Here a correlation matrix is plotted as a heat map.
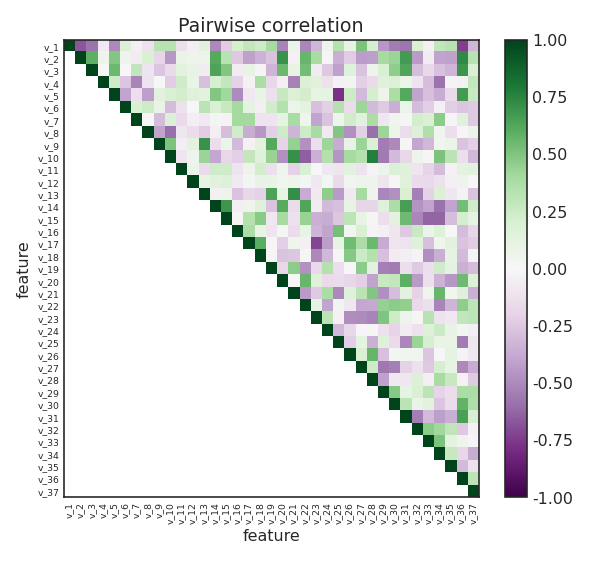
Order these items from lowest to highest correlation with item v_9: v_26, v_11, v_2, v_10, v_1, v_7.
v_7, v_2, v_11, v_26, v_1, v_10
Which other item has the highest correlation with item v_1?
v_27
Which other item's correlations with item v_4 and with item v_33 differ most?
v_34
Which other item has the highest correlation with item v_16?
v_25
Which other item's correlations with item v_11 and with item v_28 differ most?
v_10
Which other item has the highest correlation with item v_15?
v_14
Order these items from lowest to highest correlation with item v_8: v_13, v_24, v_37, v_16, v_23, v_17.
v_17, v_13, v_24, v_37, v_16, v_23
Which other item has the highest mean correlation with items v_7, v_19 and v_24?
v_21
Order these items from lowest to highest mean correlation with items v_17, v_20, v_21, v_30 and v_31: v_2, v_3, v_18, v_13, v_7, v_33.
v_33, v_18, v_13, v_7, v_2, v_3
